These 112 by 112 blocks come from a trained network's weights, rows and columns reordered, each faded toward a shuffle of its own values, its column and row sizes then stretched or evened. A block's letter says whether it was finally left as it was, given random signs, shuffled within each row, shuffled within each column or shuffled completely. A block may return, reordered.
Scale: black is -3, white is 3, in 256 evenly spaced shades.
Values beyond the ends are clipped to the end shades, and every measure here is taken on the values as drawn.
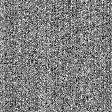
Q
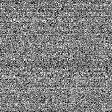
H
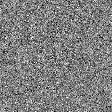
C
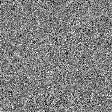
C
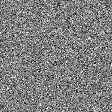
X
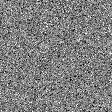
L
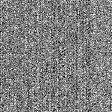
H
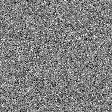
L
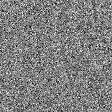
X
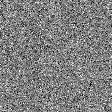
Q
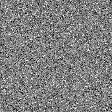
Q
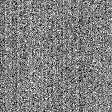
Q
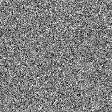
H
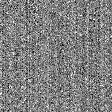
Q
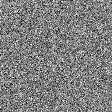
Q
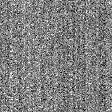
H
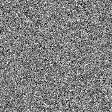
Q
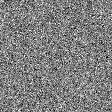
L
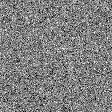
L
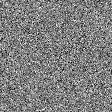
L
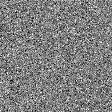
Q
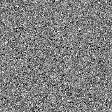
C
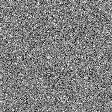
X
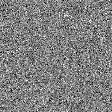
C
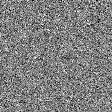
X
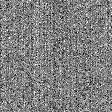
Q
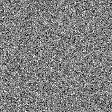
Q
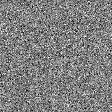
X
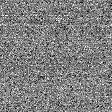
X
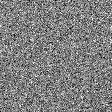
L
